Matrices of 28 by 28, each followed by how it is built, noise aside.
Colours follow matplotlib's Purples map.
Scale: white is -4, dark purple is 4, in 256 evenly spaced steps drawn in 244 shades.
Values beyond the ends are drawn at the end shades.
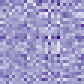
low rank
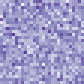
noise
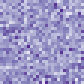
noise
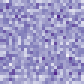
repeating columns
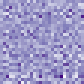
low rank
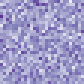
noise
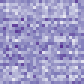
blocks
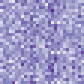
repeating rows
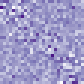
block diagonal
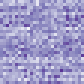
blocks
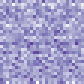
repeating columns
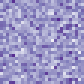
repeating rows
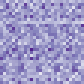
repeating columns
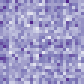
blocks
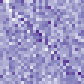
banded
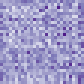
blocks
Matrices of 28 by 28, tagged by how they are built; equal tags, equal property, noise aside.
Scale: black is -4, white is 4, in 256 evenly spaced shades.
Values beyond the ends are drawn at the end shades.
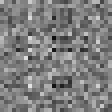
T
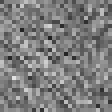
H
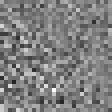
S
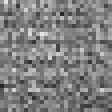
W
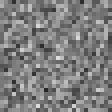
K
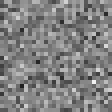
K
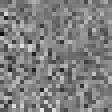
S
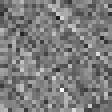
H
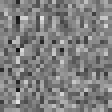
T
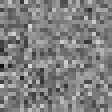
T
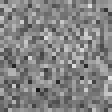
H
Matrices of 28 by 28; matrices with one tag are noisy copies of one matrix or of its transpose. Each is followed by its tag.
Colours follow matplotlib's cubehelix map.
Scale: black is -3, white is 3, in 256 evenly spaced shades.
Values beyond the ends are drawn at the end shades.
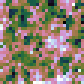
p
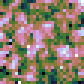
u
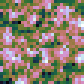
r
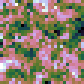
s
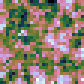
p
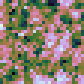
p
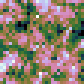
s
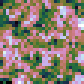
r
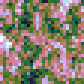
s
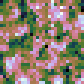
r
